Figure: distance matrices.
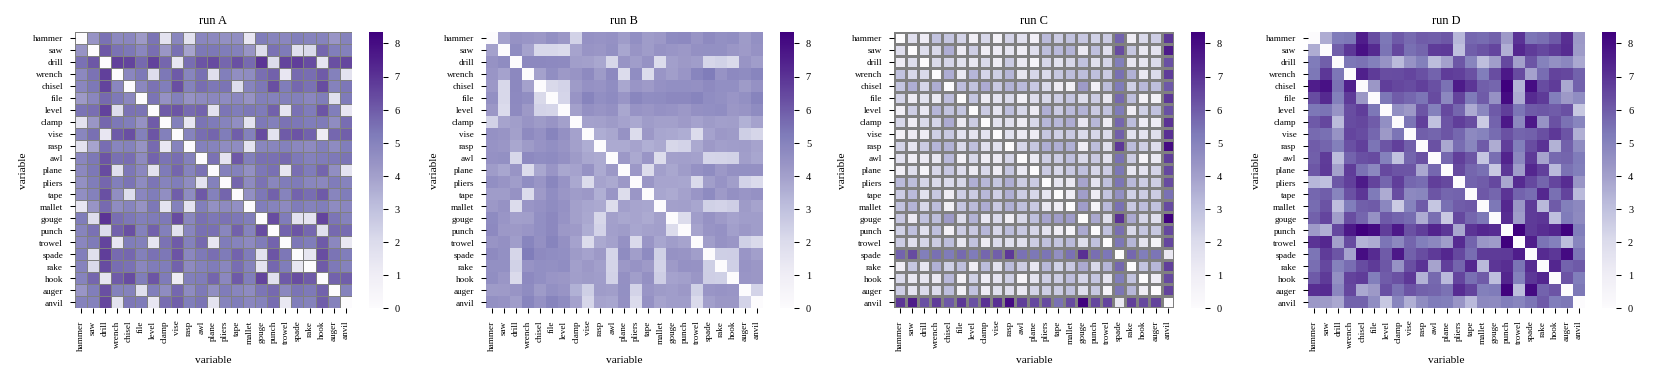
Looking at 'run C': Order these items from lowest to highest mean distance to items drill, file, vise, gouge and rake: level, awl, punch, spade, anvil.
awl, level, punch, spade, anvil
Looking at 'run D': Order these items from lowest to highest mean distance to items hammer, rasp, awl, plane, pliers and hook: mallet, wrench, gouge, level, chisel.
gouge, mallet, level, wrench, chisel
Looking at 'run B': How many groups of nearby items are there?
6
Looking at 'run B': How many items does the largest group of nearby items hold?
6
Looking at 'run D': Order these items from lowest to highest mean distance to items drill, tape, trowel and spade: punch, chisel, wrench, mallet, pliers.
mallet, wrench, chisel, pliers, punch
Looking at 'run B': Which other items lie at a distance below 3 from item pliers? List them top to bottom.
vise, trowel, auger, anvil
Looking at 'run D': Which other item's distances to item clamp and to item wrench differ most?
spade
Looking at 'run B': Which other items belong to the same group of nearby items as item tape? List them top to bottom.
wrench, plane
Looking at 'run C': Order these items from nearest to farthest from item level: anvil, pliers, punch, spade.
punch, pliers, spade, anvil
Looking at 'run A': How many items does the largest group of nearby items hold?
5
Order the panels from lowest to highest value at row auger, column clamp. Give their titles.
run C, run B, run A, run D
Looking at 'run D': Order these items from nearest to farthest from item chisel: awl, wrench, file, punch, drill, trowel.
trowel, file, drill, awl, wrench, punch
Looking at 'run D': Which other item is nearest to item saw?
pliers
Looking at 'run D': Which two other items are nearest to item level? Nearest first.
anvil, tape
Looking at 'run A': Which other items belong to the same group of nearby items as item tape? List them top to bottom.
chisel
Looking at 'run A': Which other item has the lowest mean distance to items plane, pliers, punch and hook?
vise
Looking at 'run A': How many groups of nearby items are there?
7
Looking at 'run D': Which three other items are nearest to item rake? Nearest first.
mallet, awl, clamp
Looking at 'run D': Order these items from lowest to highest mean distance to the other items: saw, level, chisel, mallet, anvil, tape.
anvil, mallet, level, tape, saw, chisel
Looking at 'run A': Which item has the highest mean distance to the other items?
drill
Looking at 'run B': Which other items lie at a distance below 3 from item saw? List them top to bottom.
chisel, file, level
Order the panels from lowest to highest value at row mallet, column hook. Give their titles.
run B, run C, run A, run D
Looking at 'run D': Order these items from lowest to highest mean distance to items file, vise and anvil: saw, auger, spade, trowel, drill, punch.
drill, trowel, auger, saw, spade, punch
